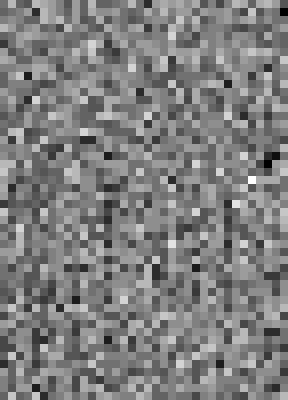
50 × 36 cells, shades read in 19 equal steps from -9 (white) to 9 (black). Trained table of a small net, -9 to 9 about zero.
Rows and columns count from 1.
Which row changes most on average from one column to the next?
34
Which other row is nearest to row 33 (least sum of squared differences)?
16
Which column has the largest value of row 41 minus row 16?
31
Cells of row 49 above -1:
19
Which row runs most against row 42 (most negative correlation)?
14
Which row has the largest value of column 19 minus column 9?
4
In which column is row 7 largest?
15
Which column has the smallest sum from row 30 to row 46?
30
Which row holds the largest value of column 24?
29
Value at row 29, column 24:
5
